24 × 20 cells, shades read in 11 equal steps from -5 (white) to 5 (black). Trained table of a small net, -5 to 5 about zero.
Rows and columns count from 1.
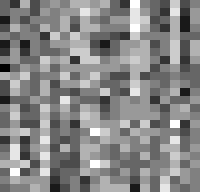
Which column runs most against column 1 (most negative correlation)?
15
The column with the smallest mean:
18
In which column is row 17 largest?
19
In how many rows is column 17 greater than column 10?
14
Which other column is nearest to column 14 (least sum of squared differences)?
9
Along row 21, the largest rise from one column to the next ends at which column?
4
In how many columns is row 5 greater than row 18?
9
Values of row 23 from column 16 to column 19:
1 -3 1 -1
